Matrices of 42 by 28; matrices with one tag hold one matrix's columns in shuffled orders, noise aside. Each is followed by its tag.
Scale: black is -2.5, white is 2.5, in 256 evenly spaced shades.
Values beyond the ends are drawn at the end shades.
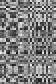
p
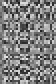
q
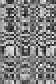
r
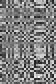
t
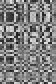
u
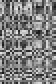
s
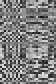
t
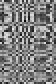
u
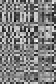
u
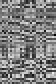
t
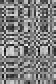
r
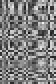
s
